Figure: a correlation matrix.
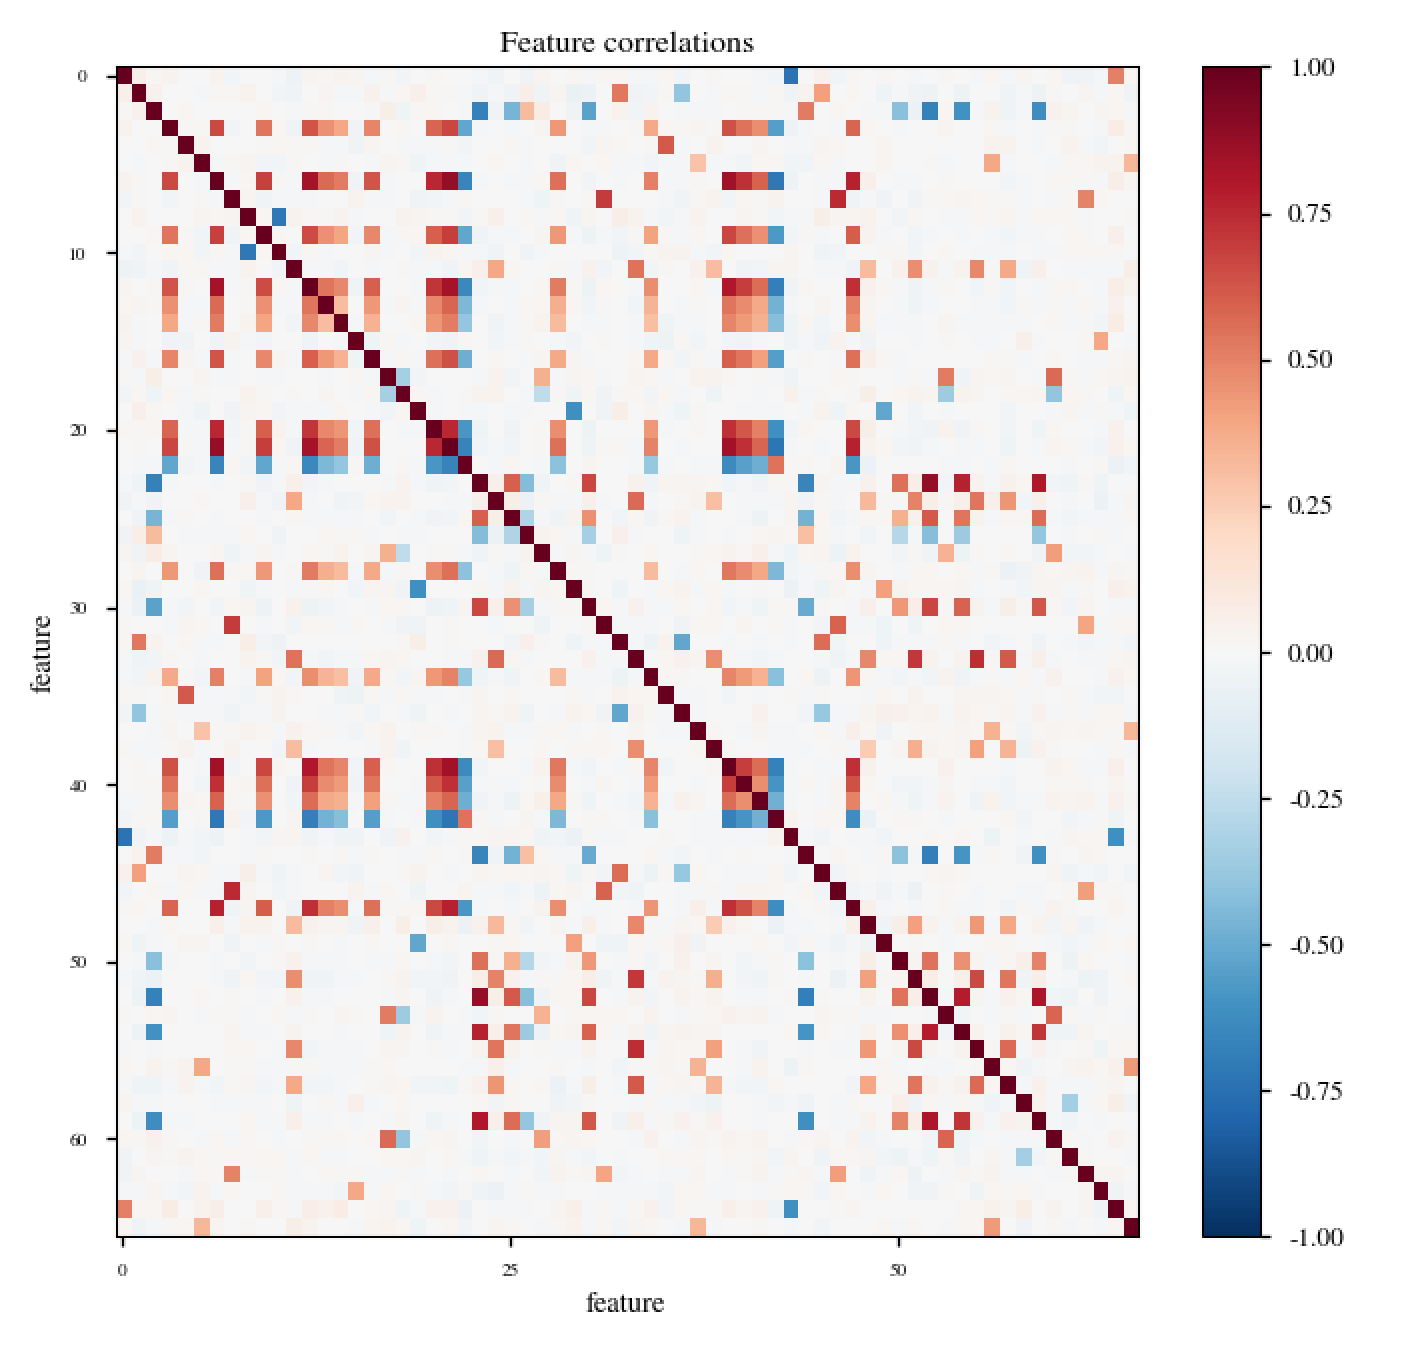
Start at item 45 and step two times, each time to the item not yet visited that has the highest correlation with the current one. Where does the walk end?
1
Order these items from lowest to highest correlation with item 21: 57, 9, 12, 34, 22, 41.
22, 57, 34, 41, 9, 12
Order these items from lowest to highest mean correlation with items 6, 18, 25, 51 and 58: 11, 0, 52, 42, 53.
42, 53, 0, 11, 52
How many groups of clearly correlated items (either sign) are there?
13
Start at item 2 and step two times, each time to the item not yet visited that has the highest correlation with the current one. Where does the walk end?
26
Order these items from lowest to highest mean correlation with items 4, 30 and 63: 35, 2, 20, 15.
2, 20, 15, 35
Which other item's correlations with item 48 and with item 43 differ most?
0
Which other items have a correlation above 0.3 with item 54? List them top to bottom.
23, 25, 30, 50, 52, 59
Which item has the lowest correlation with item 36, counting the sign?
32
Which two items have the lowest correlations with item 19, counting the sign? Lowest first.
29, 49
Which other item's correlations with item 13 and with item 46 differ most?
7
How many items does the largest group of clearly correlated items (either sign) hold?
17
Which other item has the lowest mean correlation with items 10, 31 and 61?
8
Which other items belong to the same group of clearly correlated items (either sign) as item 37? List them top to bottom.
5, 56, 65
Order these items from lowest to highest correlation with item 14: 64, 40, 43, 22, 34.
22, 43, 64, 34, 40
